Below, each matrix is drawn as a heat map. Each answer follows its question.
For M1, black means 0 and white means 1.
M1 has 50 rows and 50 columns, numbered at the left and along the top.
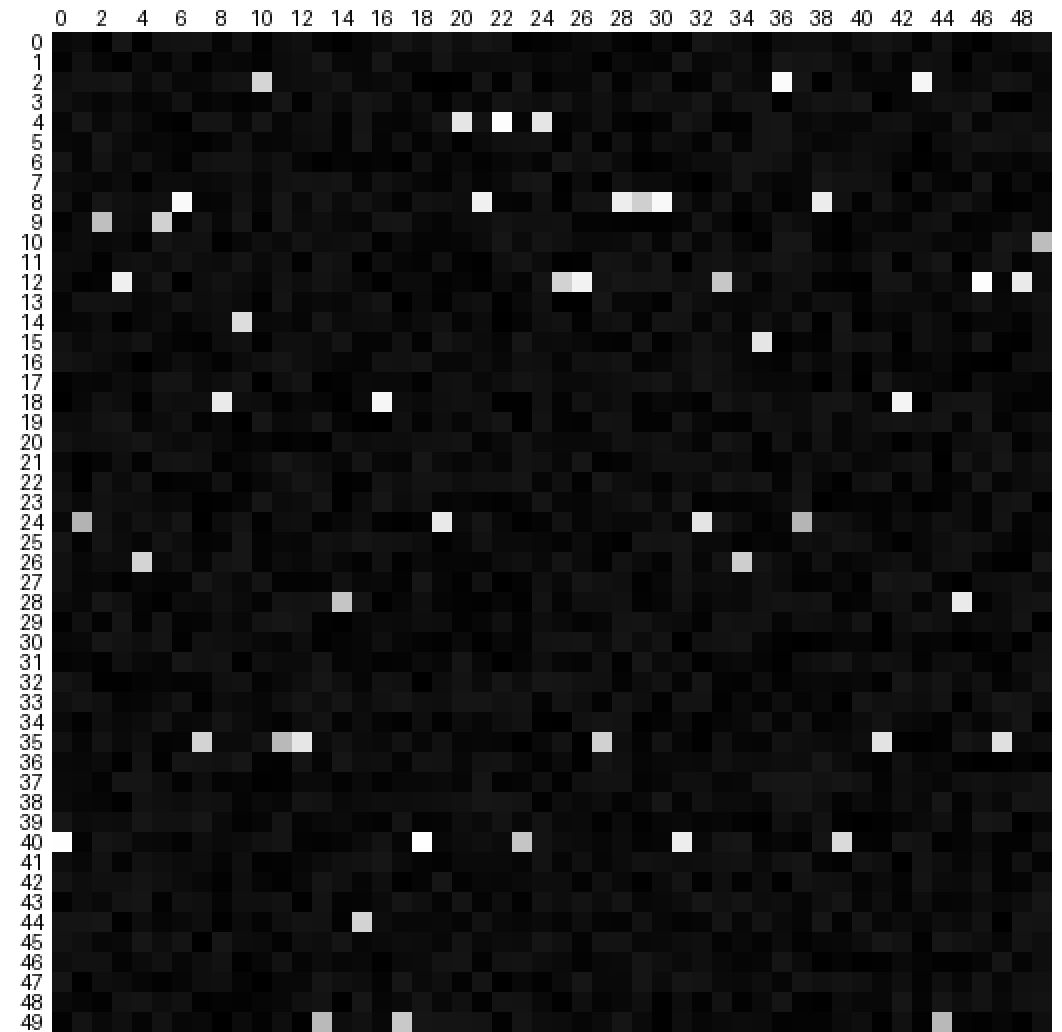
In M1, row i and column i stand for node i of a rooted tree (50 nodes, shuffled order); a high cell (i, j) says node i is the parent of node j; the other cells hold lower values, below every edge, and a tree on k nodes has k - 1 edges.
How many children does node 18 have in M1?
3
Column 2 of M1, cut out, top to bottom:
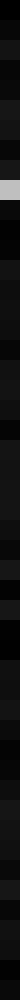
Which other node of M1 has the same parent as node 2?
5
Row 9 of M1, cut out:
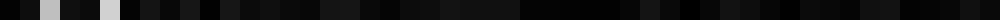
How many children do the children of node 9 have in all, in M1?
3
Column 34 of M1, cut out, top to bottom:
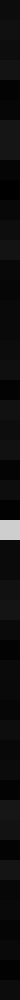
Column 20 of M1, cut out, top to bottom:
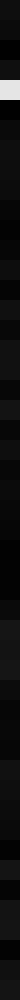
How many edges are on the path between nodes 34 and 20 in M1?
3
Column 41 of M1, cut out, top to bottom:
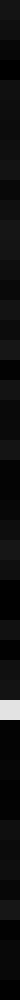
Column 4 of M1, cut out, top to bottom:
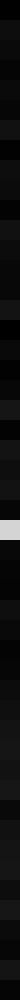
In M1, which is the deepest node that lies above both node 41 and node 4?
35
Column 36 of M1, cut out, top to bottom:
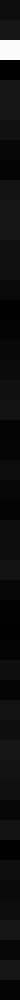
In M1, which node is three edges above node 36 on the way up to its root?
14
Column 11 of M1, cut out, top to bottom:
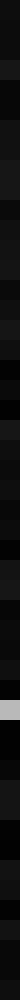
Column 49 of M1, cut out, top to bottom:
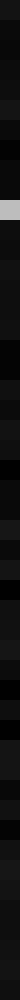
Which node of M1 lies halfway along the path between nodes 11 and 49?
15
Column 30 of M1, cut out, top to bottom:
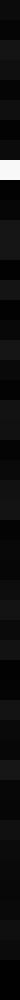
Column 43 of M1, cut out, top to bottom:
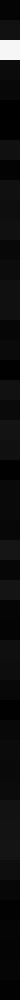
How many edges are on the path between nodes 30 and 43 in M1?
6
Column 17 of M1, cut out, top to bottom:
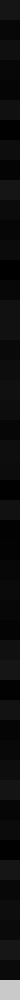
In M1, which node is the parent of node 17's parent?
10
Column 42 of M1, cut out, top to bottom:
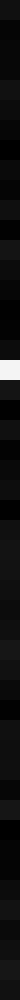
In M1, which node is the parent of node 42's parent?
40
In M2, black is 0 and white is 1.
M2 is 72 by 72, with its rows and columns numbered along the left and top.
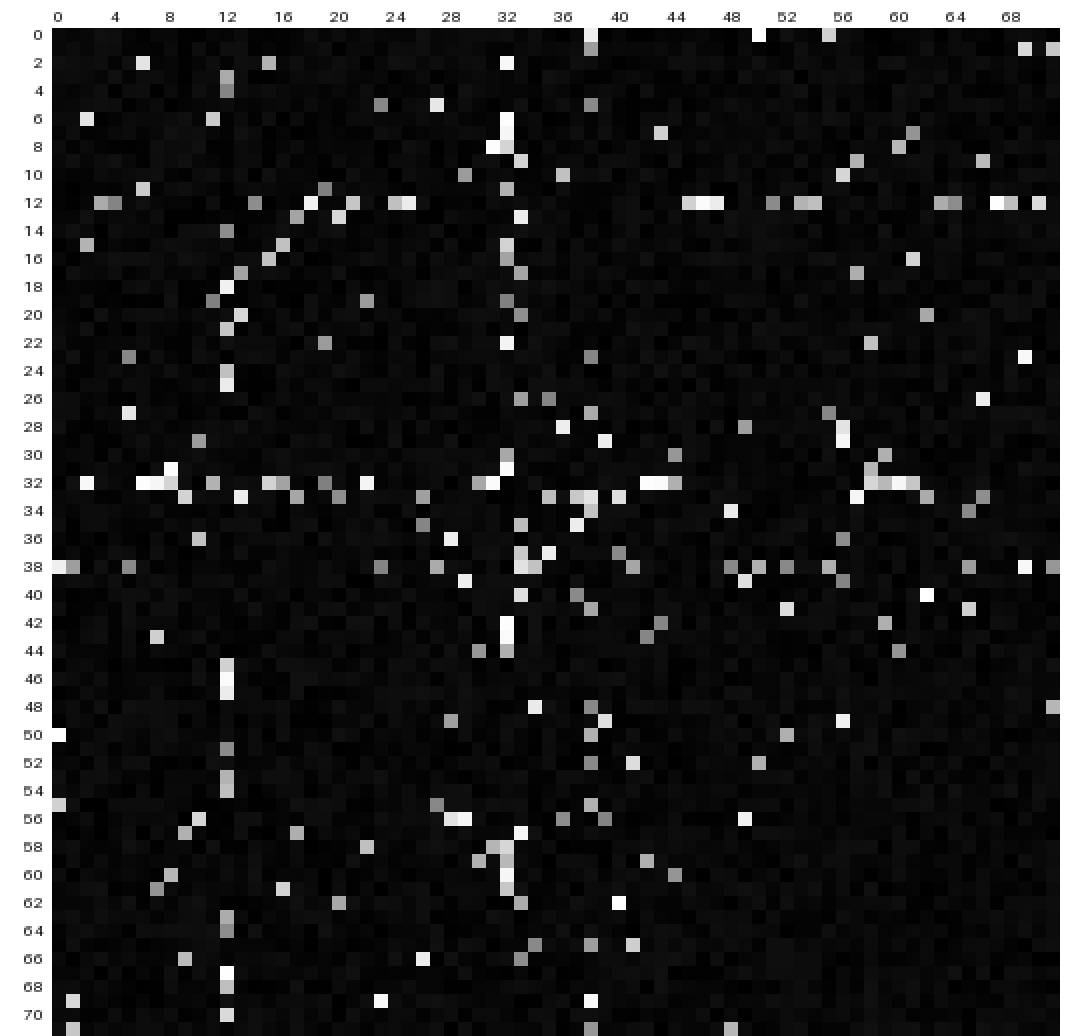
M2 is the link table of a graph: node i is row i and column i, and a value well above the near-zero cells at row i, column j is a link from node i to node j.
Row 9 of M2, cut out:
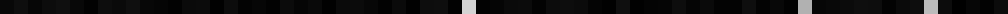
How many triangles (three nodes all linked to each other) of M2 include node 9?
2
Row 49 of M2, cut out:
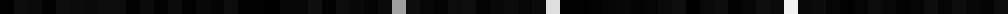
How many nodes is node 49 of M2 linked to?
3
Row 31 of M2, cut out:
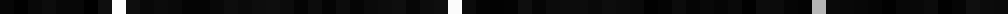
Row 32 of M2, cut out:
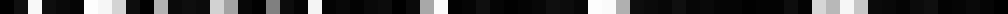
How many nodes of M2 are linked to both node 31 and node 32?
2
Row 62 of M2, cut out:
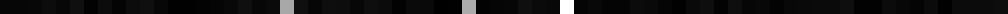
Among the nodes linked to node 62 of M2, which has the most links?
node 33
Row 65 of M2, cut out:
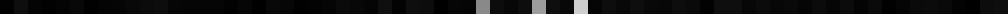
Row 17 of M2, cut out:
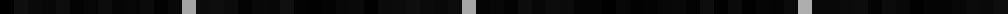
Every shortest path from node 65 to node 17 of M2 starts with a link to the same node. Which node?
node 38
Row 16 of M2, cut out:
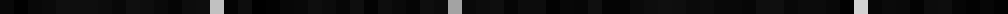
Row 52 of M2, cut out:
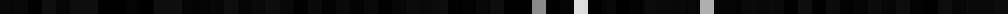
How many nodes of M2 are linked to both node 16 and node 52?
0
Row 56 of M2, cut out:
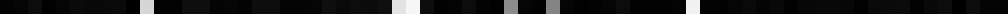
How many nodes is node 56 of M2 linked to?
6
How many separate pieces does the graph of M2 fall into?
4
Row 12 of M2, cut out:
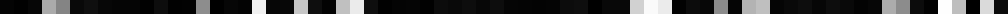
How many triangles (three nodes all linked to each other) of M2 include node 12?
0
